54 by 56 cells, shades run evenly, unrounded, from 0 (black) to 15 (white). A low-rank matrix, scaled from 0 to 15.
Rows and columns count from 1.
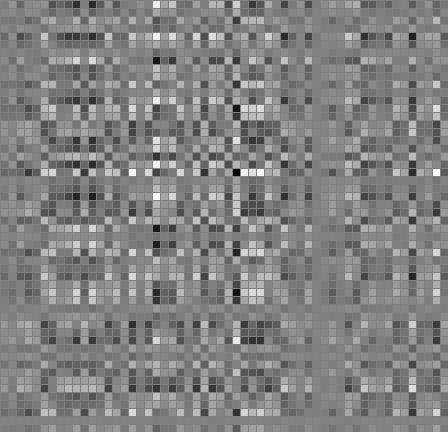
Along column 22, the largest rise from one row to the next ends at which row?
21
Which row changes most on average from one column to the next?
22
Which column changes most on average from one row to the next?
20
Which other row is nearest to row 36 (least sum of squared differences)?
3
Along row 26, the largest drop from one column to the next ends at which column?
31
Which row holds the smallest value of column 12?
25
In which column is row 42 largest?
30
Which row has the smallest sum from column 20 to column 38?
49
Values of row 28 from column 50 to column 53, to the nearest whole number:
10 9 3 9
